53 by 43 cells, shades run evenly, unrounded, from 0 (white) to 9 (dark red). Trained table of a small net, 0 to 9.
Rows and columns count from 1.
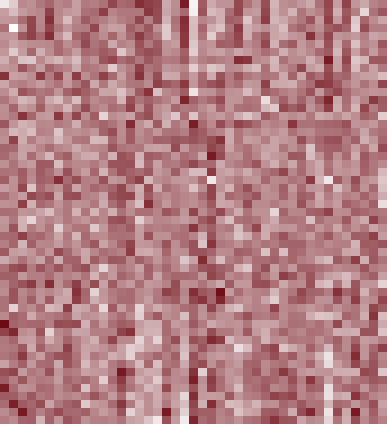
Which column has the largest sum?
24
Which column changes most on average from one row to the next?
3
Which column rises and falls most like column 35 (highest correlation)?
9
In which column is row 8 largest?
37
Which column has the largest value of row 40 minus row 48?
18
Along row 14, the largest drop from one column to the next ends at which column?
38
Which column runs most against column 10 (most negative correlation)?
8
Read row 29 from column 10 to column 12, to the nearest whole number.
5 2 4
